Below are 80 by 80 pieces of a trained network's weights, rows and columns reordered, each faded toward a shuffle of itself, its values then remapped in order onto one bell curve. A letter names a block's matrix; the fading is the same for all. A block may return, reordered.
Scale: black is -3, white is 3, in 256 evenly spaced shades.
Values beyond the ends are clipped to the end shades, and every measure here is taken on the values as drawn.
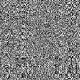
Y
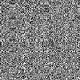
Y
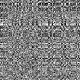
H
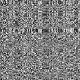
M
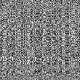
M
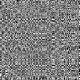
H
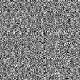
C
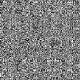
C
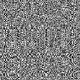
Y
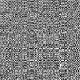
H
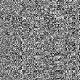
Y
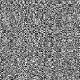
Y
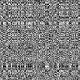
H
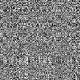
C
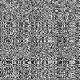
M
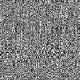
Y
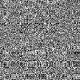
Y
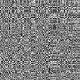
H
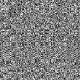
C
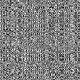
M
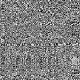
Y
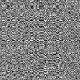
H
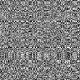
H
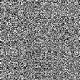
C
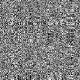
Y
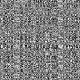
M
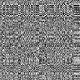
H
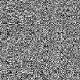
C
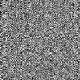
Y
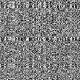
M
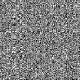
C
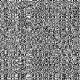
M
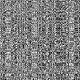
M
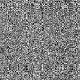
C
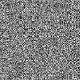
Y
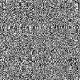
C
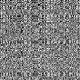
M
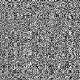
Y
